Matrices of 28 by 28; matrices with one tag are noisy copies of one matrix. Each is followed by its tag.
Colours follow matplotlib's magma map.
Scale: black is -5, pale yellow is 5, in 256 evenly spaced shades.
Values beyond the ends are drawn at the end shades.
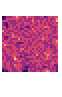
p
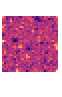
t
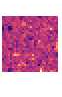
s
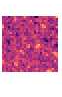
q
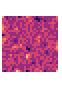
t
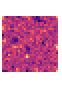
t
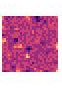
t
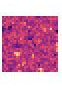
s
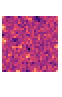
t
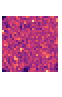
p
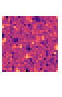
t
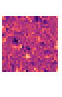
t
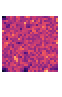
p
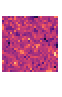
q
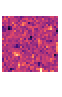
s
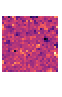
q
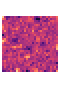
t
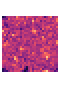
p
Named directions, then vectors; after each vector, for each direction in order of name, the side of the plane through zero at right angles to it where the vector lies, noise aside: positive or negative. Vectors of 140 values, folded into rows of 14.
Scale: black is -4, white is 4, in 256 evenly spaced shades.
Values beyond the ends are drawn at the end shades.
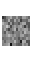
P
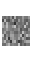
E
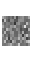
positive, negative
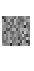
negative, positive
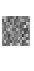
positive, negative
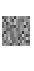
negative, positive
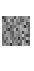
negative, positive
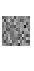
negative, positive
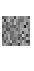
negative, positive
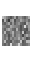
positive, negative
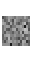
negative, positive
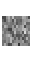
negative, positive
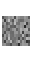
negative, positive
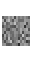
negative, positive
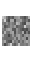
positive, negative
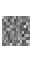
positive, negative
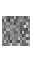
positive, negative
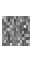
positive, negative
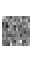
negative, negative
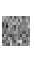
negative, negative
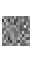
positive, negative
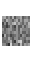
negative, negative
